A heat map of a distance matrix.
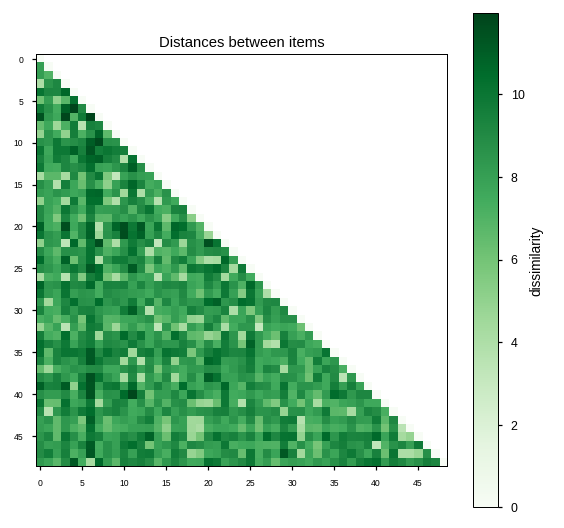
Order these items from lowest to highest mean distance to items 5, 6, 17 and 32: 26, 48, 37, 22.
26, 22, 48, 37
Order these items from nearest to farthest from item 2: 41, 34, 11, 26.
41, 26, 34, 11
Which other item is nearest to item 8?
5
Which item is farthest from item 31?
6
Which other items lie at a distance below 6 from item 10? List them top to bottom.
12, 16, 36, 38
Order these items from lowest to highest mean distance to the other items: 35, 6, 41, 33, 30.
41, 33, 30, 35, 6
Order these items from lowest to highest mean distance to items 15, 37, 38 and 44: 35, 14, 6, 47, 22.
14, 47, 22, 35, 6
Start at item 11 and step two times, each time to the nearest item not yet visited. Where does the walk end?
18
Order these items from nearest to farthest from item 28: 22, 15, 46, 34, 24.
34, 24, 46, 15, 22
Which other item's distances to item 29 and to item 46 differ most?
40
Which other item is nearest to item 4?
39
